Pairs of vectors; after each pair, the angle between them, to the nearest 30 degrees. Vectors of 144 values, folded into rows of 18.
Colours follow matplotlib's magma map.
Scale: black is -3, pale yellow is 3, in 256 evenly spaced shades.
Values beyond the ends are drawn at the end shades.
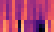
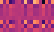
90 degrees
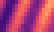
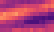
90 degrees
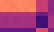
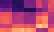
150 degrees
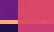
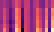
90 degrees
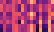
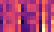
120 degrees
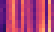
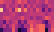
90 degrees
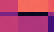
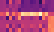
150 degrees
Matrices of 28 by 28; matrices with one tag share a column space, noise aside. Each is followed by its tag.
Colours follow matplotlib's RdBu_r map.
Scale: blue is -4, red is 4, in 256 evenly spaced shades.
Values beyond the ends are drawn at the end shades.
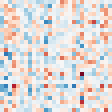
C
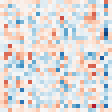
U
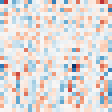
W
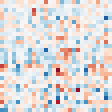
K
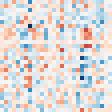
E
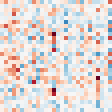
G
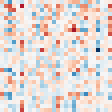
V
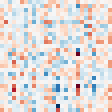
C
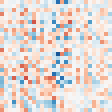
G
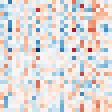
V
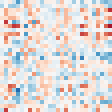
C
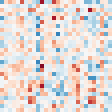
W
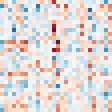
V
